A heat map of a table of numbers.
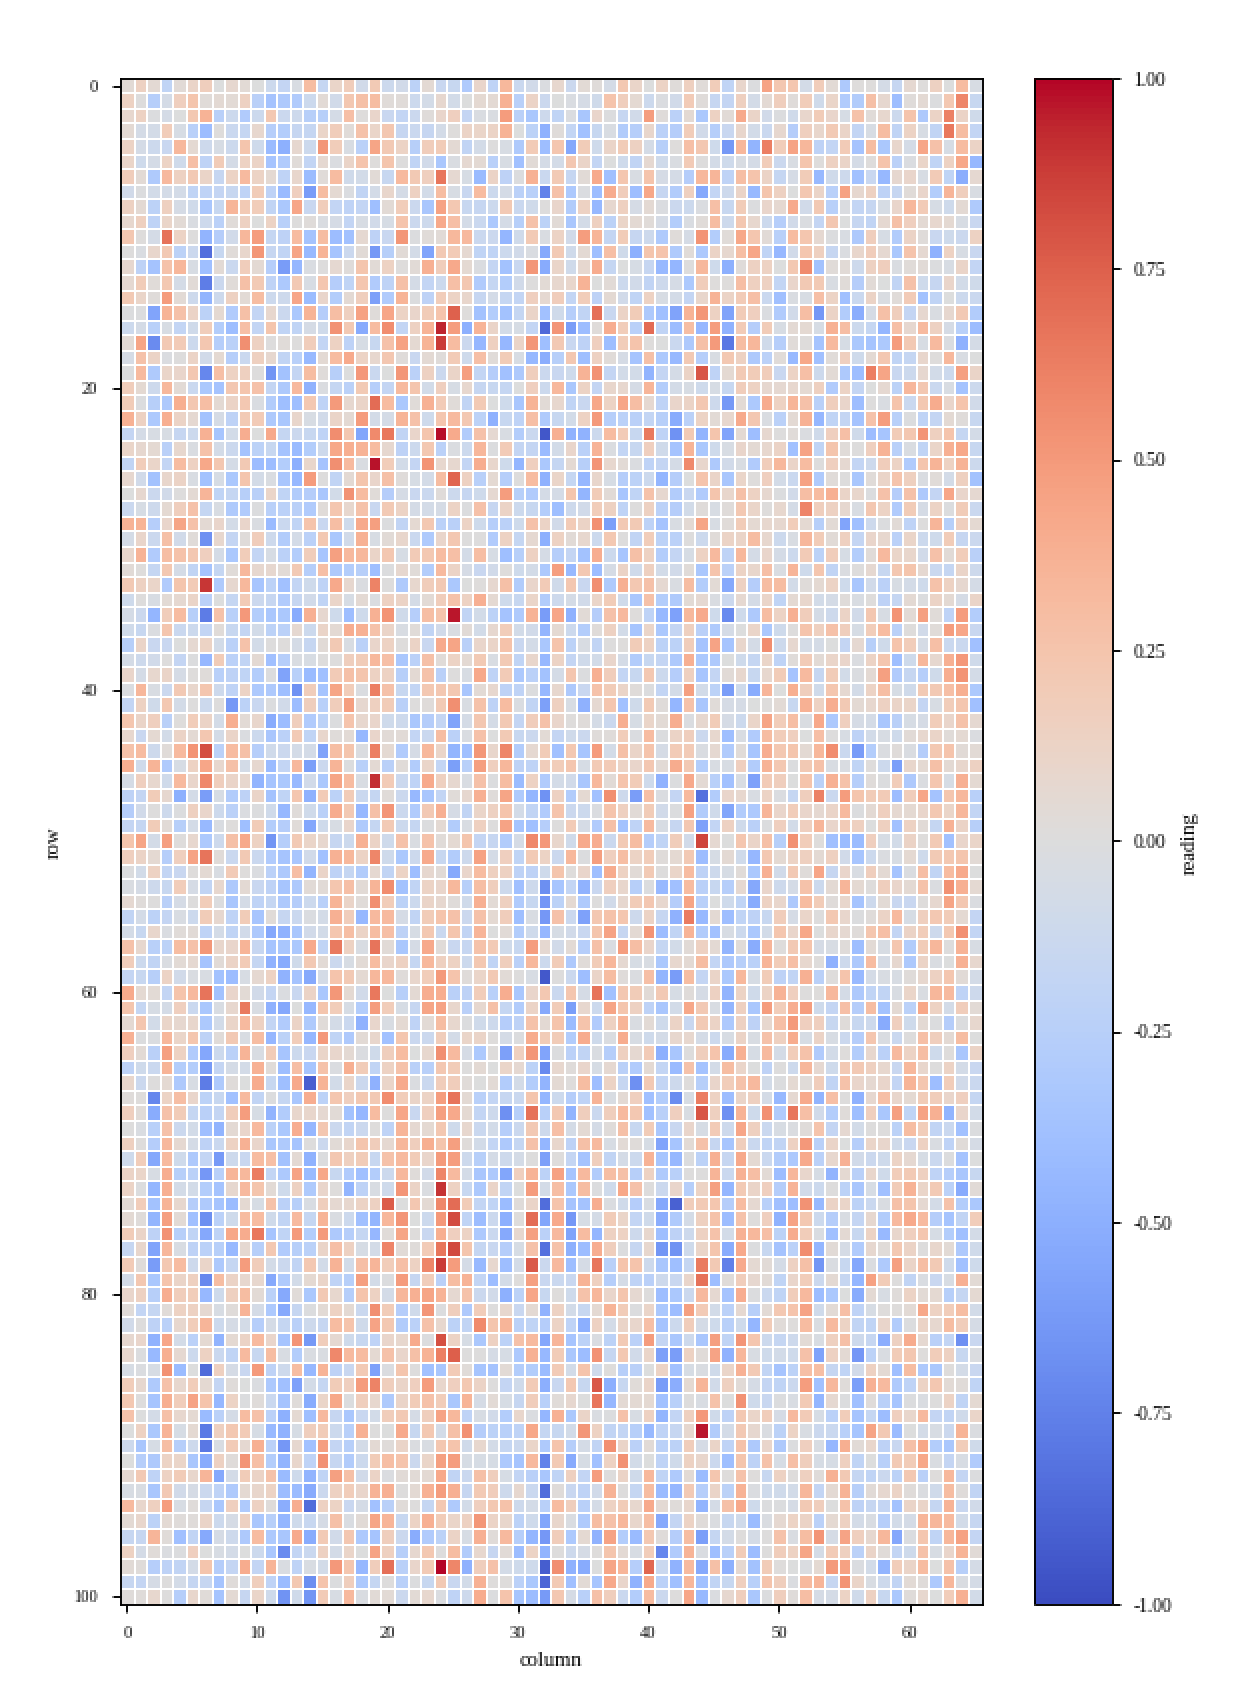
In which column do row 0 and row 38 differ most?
6
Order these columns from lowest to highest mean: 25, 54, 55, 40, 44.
44, 54, 55, 40, 25
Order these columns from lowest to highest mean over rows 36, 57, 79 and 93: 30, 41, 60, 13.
41, 13, 60, 30
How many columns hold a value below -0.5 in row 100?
3
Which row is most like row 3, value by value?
36
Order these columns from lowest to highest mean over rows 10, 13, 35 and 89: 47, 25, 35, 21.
47, 21, 35, 25
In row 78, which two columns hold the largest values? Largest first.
24, 31
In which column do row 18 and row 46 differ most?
19
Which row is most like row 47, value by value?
96
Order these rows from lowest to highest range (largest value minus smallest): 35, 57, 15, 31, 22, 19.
31, 22, 57, 15, 19, 35
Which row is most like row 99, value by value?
7
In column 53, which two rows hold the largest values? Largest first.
47, 96
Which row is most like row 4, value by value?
61
